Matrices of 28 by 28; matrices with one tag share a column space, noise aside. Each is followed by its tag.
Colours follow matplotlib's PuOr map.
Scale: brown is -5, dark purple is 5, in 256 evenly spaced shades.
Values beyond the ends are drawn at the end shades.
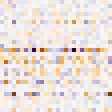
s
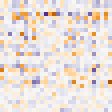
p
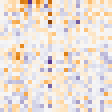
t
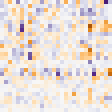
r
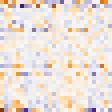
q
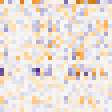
r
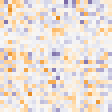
t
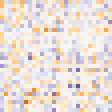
t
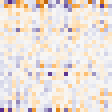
q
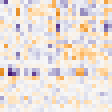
r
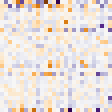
q
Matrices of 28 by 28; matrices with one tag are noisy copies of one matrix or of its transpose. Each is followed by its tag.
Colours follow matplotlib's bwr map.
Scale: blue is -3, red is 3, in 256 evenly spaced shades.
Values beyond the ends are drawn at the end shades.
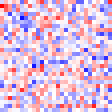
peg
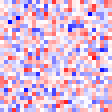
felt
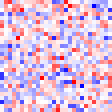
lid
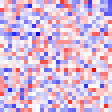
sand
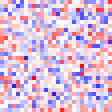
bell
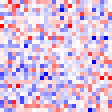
lid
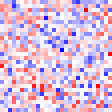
lid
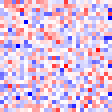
lid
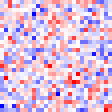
sand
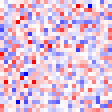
felt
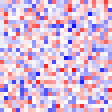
felt
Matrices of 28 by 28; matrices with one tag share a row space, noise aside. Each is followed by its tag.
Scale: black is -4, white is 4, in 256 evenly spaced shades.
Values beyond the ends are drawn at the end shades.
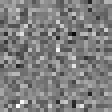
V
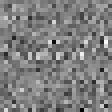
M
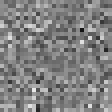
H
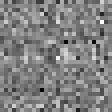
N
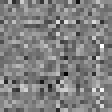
N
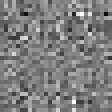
V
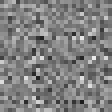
H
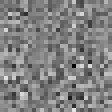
V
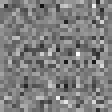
N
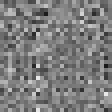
H
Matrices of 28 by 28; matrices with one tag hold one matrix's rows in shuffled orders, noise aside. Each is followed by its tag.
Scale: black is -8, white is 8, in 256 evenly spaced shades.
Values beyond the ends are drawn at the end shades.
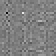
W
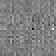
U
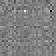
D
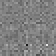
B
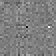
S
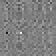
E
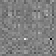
D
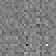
B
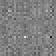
D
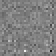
D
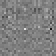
D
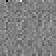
E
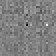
B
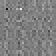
E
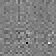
S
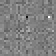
S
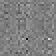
S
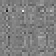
W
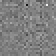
B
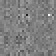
S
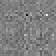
B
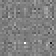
D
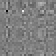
W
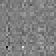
W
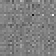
U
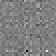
B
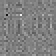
E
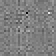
S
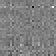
U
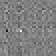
E
